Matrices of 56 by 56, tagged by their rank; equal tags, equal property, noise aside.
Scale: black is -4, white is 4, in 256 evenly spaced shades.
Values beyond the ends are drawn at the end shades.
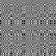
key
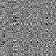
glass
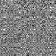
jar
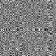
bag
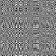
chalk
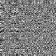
jar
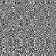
bag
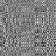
chalk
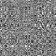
jar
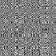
glass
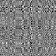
glass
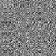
bag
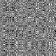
bag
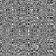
chalk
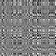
key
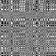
key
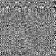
jar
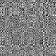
glass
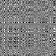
chalk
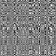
glass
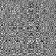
jar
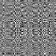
glass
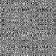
jar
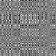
key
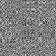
glass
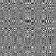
chalk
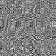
jar
